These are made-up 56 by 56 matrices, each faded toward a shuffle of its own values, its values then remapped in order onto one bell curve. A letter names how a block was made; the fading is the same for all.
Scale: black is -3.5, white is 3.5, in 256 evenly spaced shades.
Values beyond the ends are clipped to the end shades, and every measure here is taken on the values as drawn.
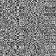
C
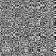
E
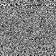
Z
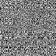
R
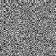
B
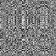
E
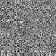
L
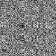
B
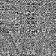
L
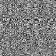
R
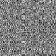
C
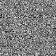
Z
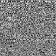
R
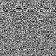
R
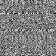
R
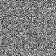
B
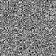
B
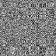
B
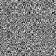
L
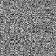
B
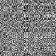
E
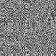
C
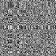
E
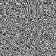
L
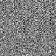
B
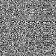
R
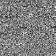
Z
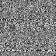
Z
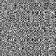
C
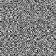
L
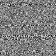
Z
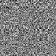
B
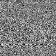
Z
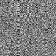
B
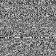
Z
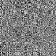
L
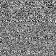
Z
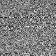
Z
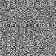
C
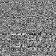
R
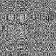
C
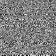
Z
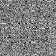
Z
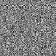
L
